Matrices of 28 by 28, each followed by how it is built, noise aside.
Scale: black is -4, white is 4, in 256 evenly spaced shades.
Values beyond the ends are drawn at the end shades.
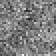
smooth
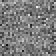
repeating rows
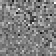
upper triangular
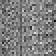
repeating rows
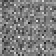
repeating rows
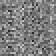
repeating rows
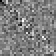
banded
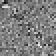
banded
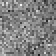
smooth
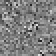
block diagonal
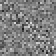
banded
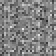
repeating rows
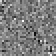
banded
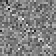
banded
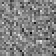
repeating rows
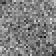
smooth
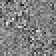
block diagonal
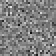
block diagonal
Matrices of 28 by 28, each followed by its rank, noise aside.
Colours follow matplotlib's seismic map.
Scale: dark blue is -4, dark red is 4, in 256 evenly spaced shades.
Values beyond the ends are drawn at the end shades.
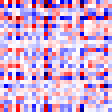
two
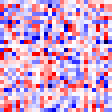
five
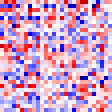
five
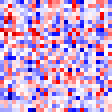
six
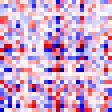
three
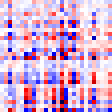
two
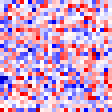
six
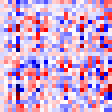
three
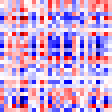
two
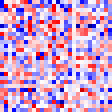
five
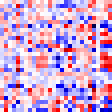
four
